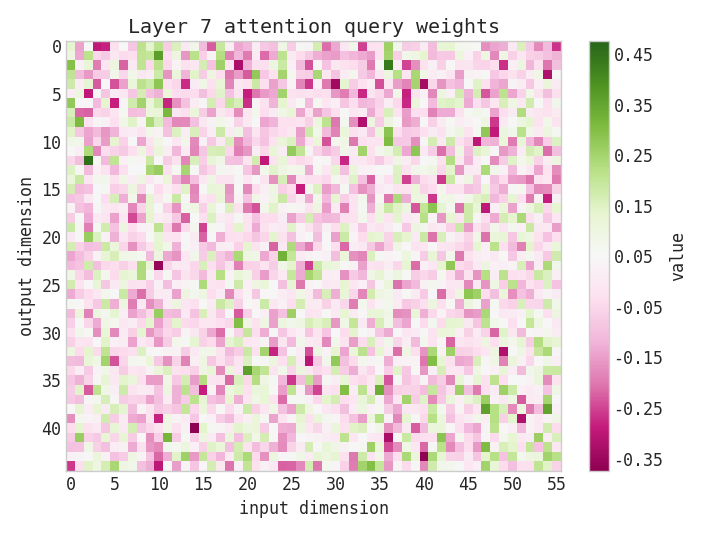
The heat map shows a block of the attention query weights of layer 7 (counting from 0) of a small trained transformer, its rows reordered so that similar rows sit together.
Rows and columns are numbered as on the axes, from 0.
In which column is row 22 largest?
24
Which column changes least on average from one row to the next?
6
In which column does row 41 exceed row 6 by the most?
11
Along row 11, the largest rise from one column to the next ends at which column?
39
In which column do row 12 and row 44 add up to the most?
2
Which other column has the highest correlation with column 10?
0
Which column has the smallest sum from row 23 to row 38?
10
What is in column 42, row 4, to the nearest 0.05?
-0.15
